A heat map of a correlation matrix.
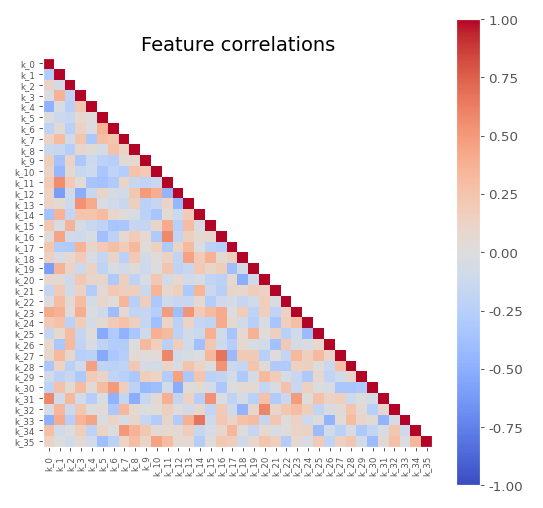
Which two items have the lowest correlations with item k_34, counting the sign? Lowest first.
k_25, k_29
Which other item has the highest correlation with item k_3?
k_13
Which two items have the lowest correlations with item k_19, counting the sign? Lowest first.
k_0, k_17
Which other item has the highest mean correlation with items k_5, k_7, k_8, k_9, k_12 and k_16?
k_34
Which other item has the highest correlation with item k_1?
k_11
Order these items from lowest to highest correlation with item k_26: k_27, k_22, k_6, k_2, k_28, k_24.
k_6, k_28, k_24, k_27, k_22, k_2
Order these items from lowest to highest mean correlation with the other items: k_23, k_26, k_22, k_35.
k_26, k_22, k_35, k_23
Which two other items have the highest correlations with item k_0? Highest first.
k_31, k_23
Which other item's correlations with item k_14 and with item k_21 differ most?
k_10
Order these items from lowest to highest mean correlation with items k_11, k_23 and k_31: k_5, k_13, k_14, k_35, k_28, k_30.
k_5, k_30, k_14, k_28, k_35, k_13
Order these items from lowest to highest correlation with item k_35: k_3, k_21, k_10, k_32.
k_3, k_21, k_32, k_10
